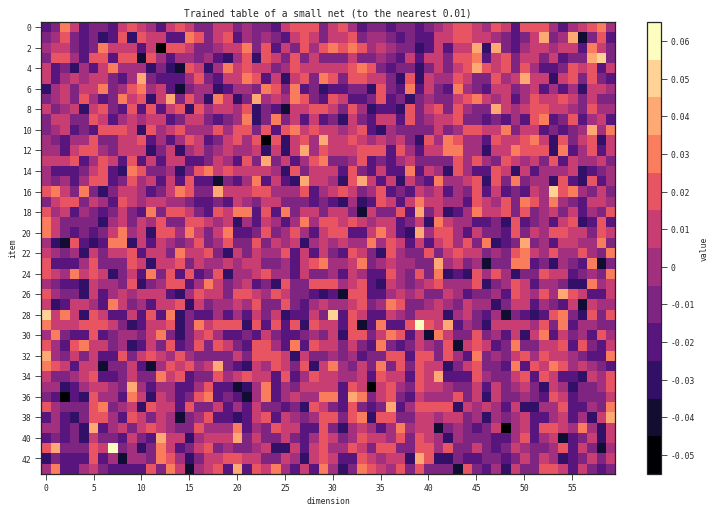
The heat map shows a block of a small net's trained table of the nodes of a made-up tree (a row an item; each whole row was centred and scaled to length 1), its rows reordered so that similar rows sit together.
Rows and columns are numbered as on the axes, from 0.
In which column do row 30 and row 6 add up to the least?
14
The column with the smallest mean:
46
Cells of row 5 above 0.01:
15
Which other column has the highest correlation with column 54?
0
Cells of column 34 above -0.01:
16
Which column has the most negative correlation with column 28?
24
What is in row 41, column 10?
-0.03
